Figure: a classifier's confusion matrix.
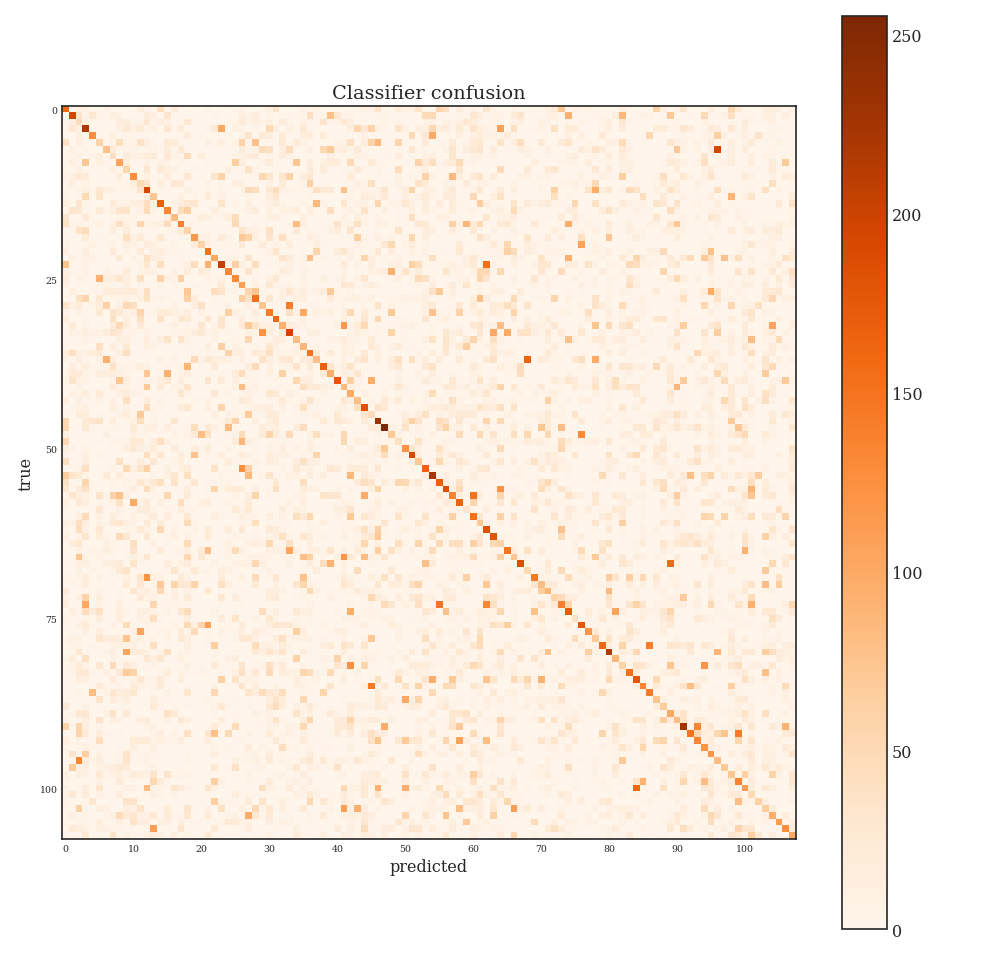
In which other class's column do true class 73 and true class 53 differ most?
55
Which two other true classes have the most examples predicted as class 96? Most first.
6, 80
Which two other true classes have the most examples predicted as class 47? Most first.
91, 50
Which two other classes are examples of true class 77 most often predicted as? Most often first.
11, 34
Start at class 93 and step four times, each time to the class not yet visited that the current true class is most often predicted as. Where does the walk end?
60
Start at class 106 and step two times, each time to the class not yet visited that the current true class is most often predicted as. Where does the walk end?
98
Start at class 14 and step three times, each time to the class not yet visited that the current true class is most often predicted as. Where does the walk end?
103
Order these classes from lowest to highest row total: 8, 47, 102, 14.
102, 8, 14, 47
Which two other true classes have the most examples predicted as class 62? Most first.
23, 73
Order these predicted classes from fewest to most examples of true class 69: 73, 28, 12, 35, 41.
73, 41, 28, 35, 12
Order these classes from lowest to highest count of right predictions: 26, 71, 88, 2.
2, 88, 71, 26
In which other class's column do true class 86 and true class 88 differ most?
4
